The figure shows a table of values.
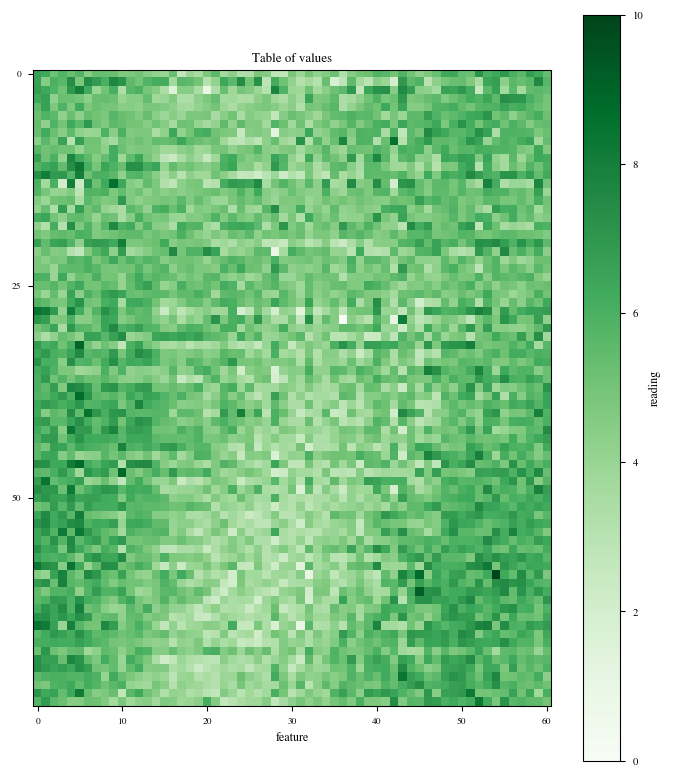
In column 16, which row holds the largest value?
21
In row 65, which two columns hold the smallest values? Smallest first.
31, 28
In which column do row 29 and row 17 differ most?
36
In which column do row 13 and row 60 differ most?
3
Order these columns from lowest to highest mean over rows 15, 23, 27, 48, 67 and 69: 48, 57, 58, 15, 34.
15, 34, 57, 58, 48
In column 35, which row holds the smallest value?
1
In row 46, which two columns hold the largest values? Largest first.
5, 4
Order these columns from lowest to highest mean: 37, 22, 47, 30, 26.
30, 26, 22, 37, 47
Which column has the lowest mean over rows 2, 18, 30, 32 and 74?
16
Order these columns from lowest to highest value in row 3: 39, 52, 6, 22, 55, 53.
22, 6, 39, 52, 53, 55
